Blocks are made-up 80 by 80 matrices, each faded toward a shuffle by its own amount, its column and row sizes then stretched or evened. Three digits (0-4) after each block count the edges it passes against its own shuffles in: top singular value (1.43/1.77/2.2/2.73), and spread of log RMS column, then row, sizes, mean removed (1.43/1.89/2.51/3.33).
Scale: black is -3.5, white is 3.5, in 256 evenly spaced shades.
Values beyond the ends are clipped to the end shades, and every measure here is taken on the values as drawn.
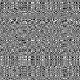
4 0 4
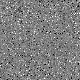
0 0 1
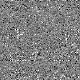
1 1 2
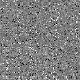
2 2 0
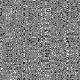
3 2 0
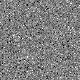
0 1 0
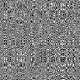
4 3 2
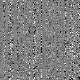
1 4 1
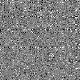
2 1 2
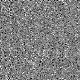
1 1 1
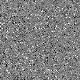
0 1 1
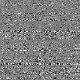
3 1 4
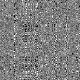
3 3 1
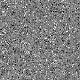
1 2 0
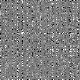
1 4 3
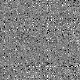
0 2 2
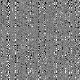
3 4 2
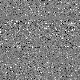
0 0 2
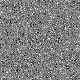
1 0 0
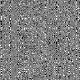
3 3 0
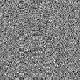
3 0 0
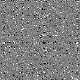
2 2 2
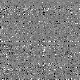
1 2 3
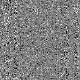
0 3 1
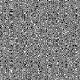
3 2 0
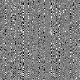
3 4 0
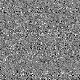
1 0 2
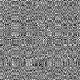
4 0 3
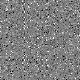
2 2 0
